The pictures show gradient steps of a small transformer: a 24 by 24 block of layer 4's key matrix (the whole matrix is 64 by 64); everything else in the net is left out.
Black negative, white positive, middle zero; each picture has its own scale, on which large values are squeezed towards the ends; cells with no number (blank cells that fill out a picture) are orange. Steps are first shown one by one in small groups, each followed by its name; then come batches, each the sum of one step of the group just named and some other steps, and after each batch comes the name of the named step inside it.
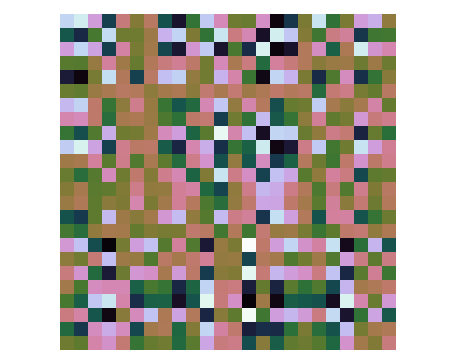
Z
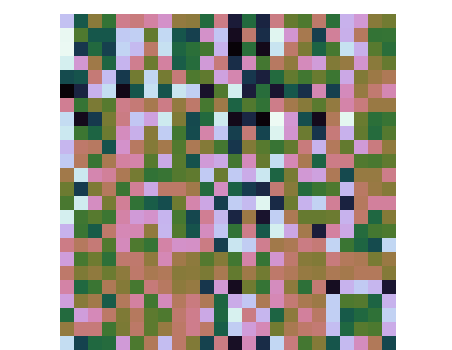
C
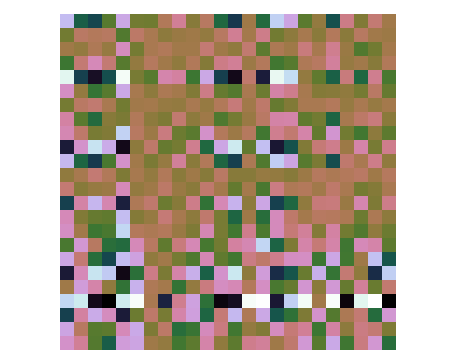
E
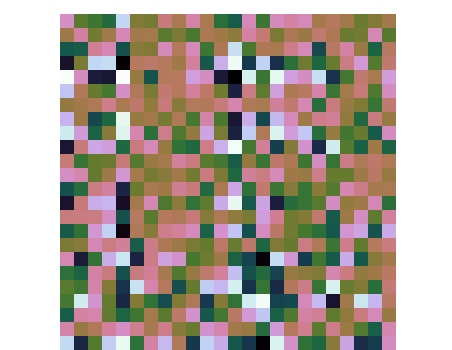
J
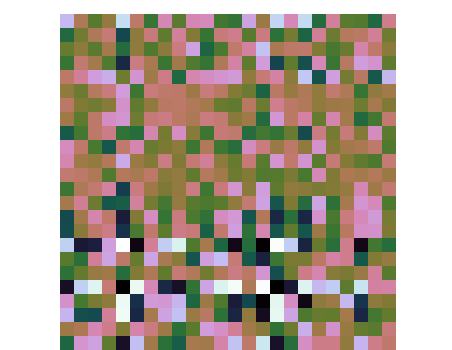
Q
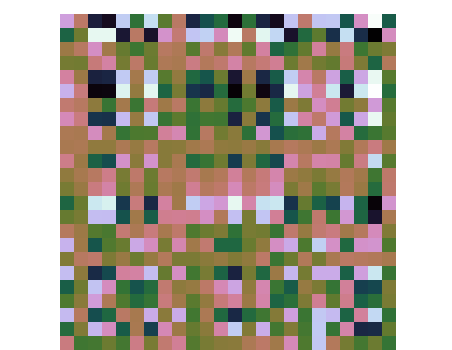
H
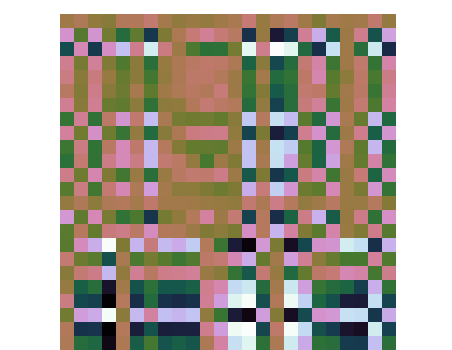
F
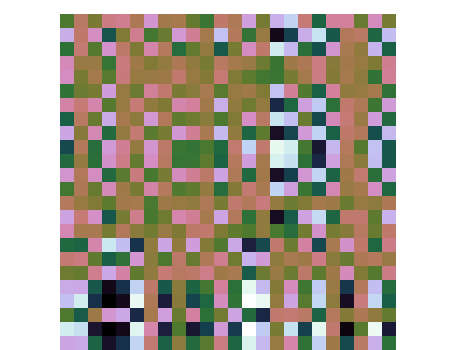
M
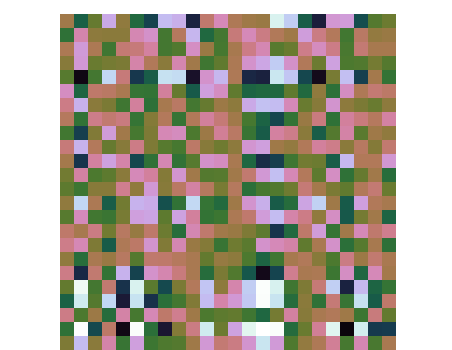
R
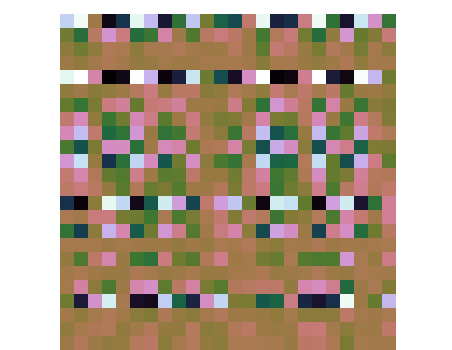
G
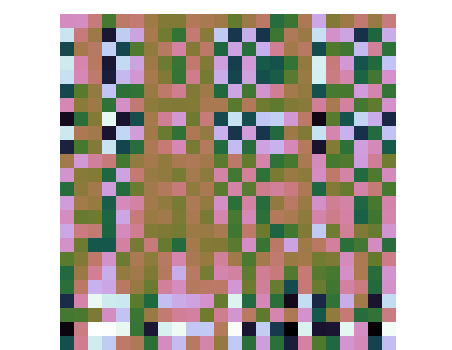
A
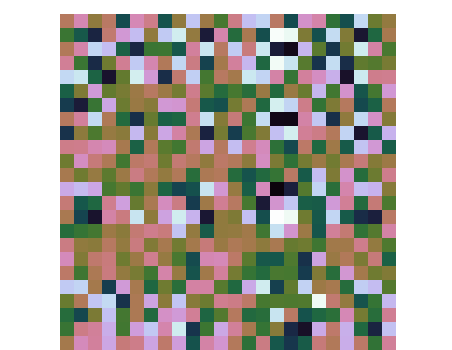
G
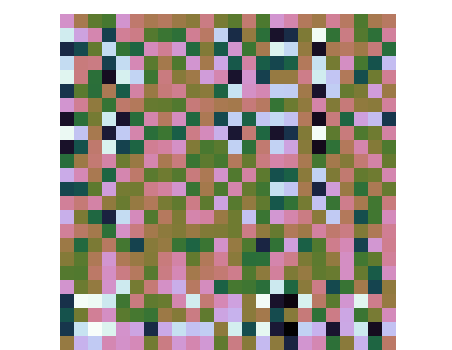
A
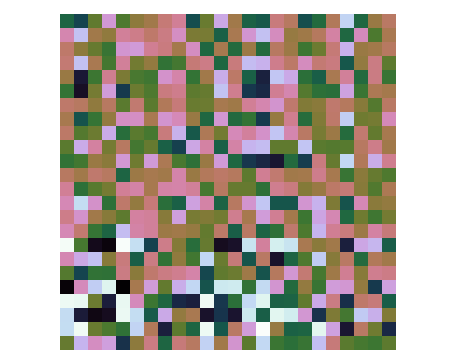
R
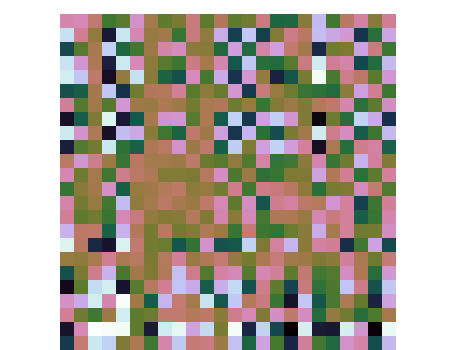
A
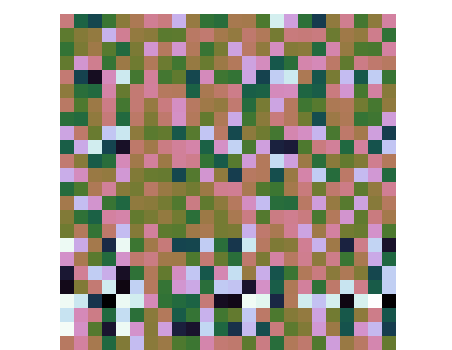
E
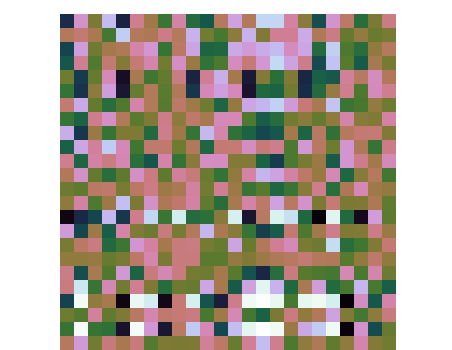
R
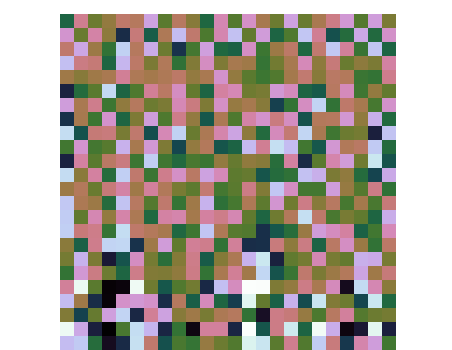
M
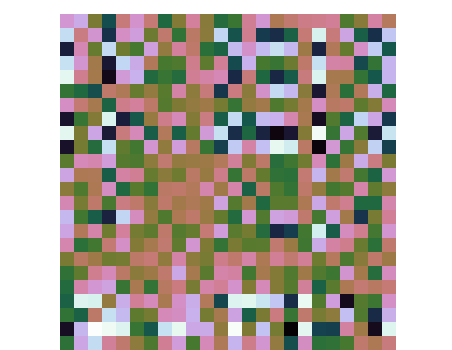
A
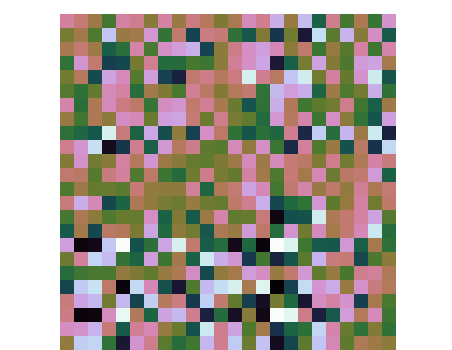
Q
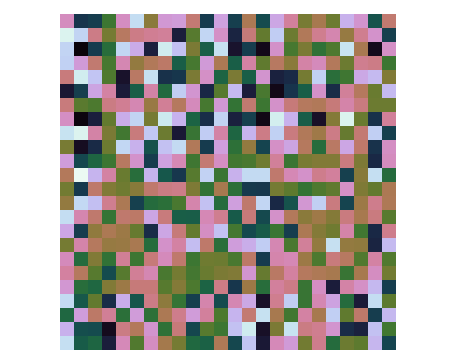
C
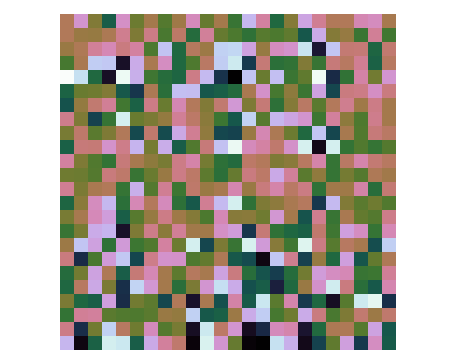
J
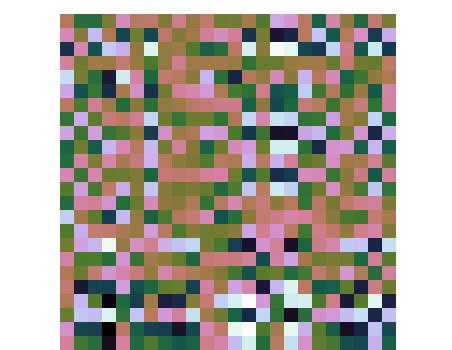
F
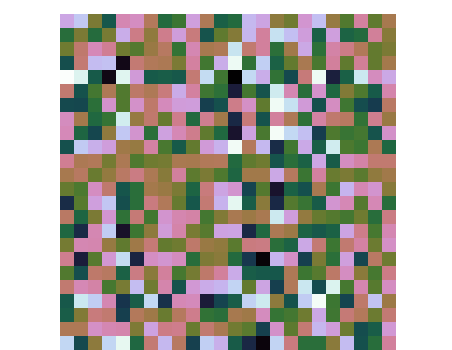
J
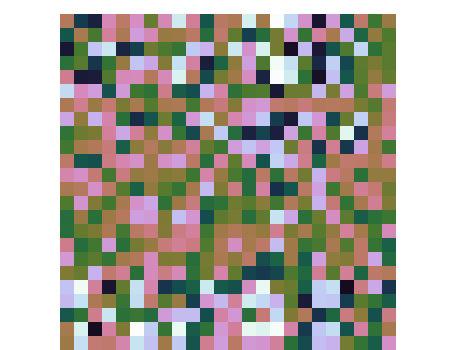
R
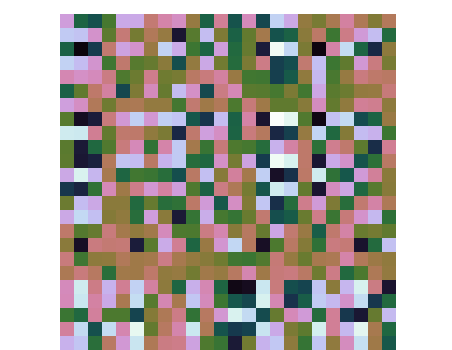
C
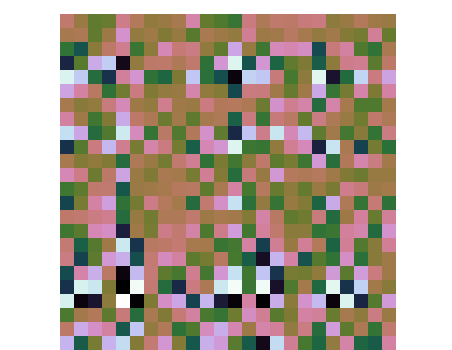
J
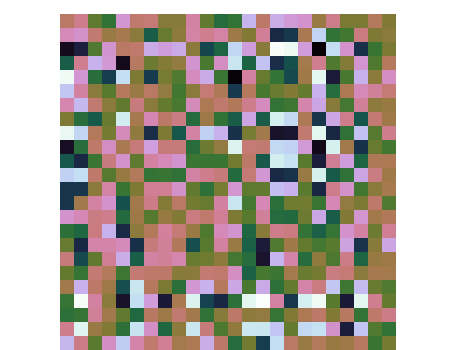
J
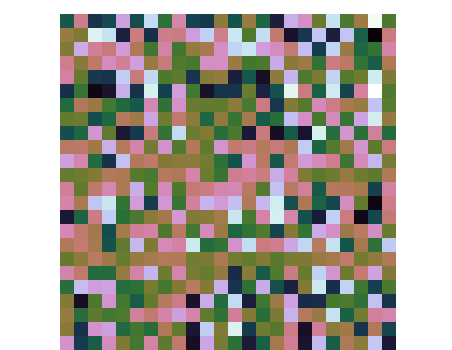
H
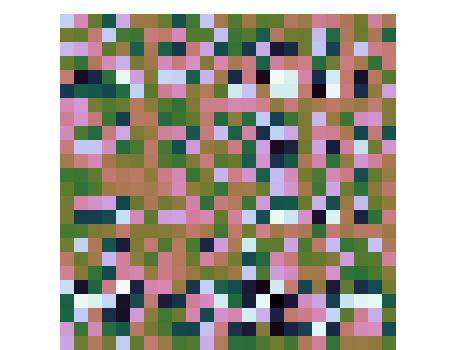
Z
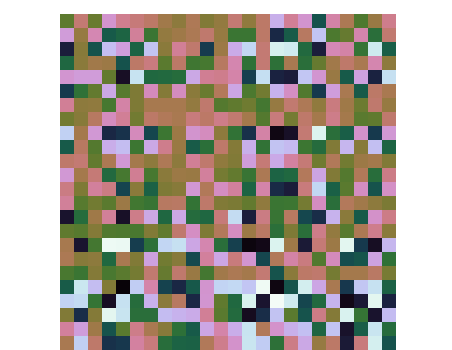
Q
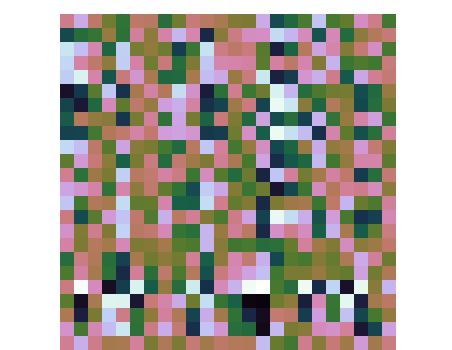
G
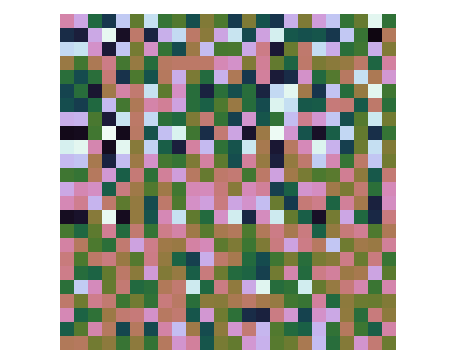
H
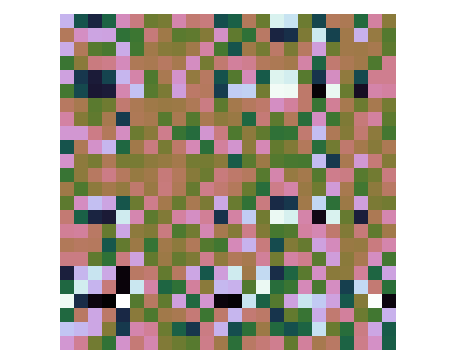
E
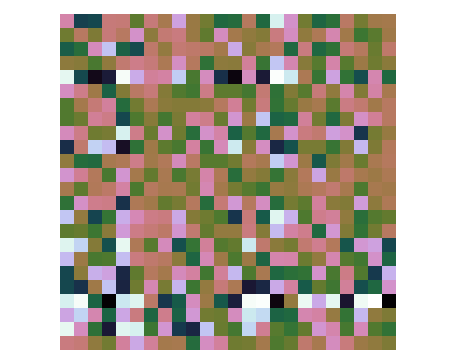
E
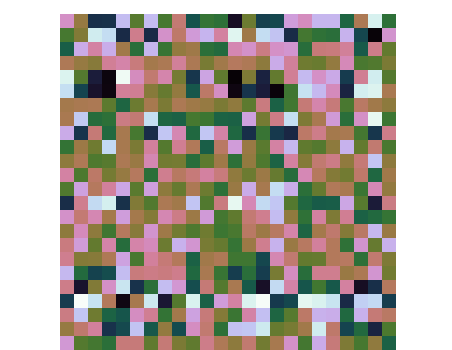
H
